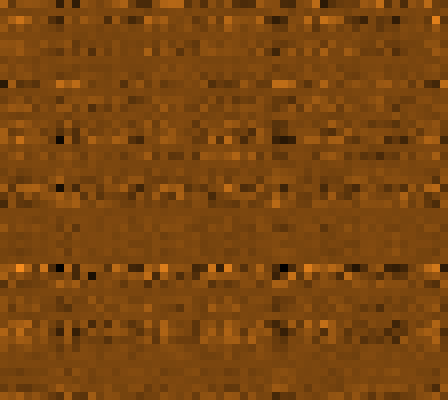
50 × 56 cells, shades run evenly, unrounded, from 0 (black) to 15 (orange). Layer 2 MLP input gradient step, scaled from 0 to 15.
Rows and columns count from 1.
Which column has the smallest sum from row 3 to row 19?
35
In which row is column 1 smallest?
11
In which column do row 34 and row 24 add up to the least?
8
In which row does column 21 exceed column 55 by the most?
1
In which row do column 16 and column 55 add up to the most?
34
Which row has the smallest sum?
24
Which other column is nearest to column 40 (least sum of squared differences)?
48
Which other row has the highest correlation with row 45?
28
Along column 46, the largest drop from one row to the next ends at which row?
3
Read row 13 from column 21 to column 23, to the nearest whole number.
8 8 8
